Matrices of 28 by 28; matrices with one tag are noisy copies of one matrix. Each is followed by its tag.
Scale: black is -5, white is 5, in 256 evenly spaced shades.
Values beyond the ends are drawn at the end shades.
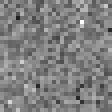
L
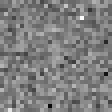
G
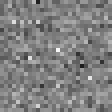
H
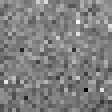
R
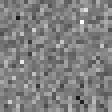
L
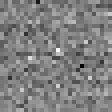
H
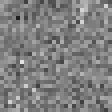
L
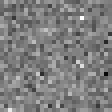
G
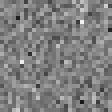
L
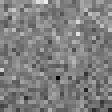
R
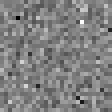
L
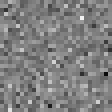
G
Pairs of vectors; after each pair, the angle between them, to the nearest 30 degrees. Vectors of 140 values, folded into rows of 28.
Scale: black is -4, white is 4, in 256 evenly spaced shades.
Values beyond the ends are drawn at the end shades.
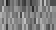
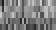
90 degrees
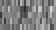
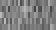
150 degrees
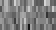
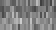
90 degrees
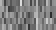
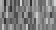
30 degrees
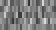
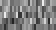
30 degrees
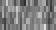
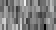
150 degrees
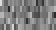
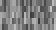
90 degrees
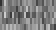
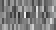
60 degrees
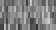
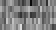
120 degrees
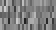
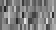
150 degrees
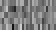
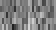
60 degrees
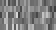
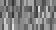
60 degrees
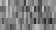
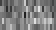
150 degrees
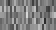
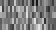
30 degrees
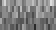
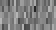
90 degrees
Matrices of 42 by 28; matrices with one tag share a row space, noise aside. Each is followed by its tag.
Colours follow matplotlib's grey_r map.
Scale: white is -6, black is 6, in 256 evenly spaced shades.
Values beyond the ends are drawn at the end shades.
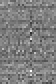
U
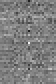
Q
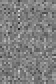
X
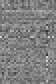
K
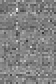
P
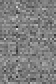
P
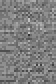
Q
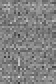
X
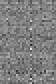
U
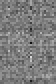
U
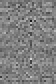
U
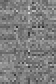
Q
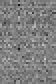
X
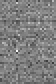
P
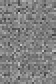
X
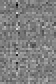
P
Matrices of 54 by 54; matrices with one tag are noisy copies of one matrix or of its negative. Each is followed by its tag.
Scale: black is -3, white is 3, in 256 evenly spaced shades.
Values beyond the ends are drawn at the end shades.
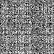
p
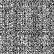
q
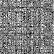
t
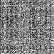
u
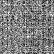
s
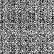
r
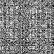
u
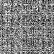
s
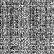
u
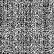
q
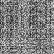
u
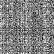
q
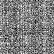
q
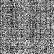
u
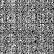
r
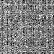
s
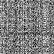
q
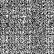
p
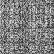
u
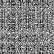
r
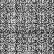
r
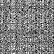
r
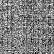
s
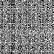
r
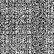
p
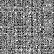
t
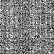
u
